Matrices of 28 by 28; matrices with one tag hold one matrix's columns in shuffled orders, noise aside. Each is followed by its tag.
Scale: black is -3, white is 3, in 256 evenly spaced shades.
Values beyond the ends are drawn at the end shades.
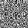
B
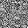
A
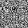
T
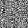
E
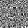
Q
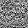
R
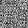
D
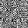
E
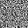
Q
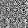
E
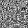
T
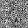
E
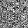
T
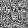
T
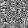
E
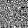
Q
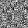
T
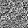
R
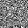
Q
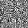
E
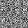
E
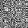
E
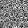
Q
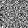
Q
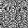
T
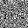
B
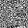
Q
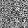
E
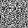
T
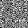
E
